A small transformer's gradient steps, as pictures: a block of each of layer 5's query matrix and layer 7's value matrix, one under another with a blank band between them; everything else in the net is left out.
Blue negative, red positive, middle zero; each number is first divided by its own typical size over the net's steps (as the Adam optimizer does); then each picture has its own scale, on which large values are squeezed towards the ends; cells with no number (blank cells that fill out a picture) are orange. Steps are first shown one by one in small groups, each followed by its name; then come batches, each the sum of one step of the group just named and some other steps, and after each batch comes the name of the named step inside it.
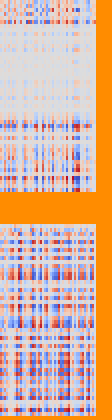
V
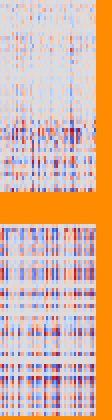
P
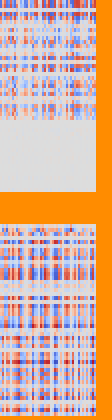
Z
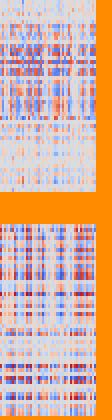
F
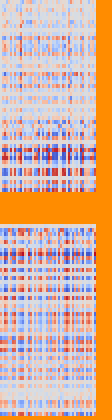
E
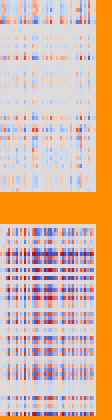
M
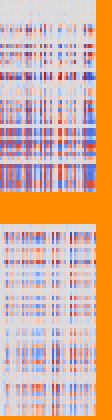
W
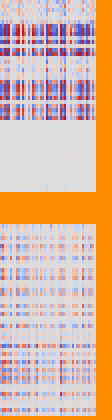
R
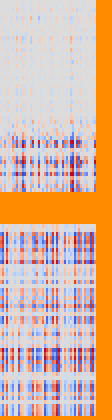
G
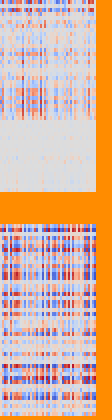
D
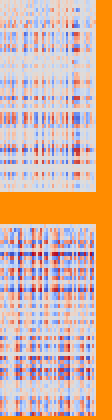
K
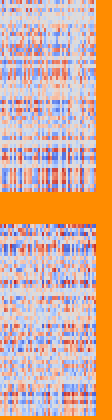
E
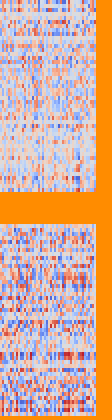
V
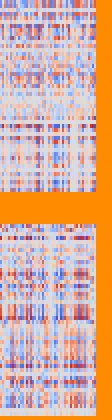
F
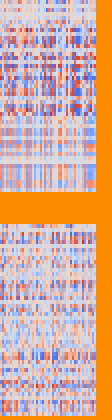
W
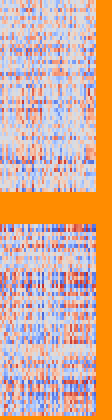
D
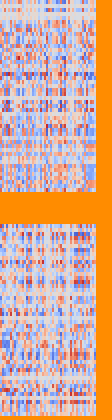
W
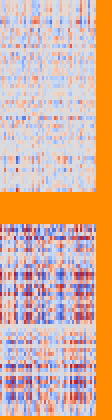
F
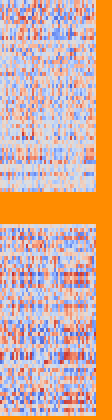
Z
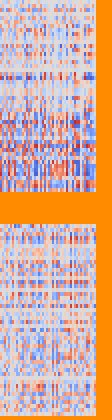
W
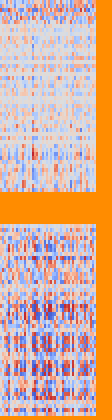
Z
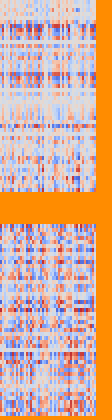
V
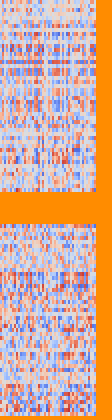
V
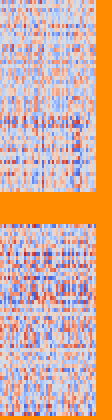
M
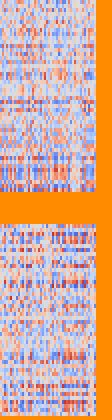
W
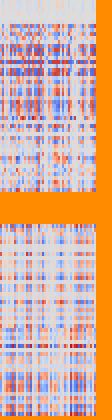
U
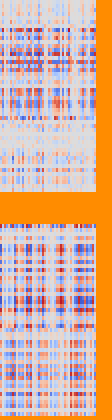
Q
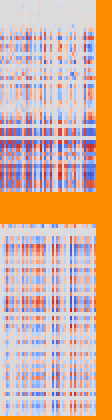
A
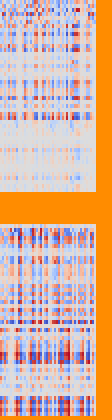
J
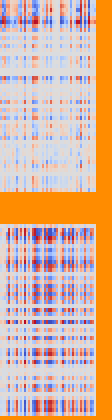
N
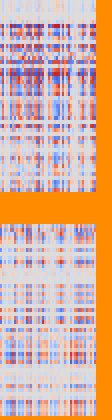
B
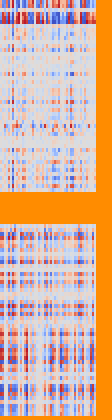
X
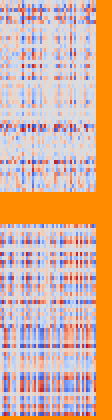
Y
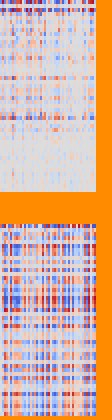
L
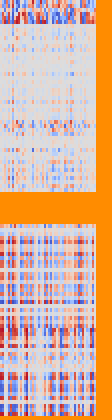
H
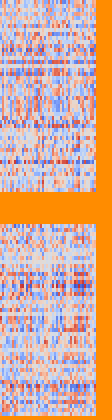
U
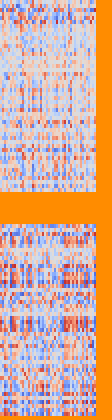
H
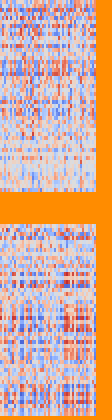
B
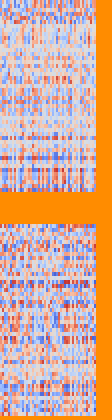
H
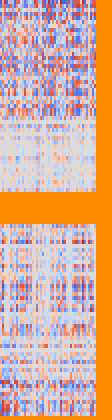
U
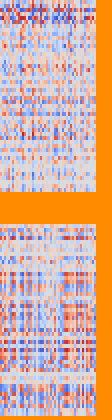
X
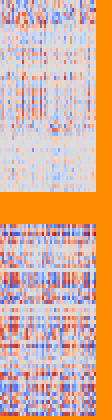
H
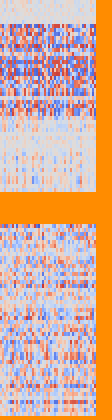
B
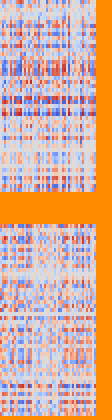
B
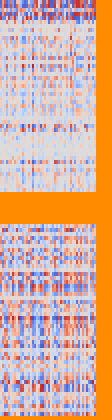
Y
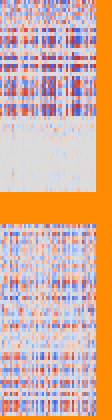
L
